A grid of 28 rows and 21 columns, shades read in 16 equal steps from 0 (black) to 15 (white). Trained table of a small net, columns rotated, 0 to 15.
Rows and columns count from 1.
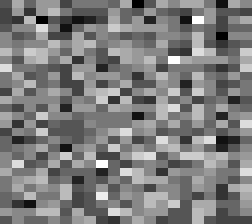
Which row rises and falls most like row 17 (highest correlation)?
4
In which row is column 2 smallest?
18
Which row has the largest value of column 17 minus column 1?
3
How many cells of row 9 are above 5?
14
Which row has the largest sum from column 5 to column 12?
6
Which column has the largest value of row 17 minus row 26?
11
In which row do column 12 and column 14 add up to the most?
23
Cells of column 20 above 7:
8
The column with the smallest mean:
19
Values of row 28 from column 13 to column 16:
8 4 5 5
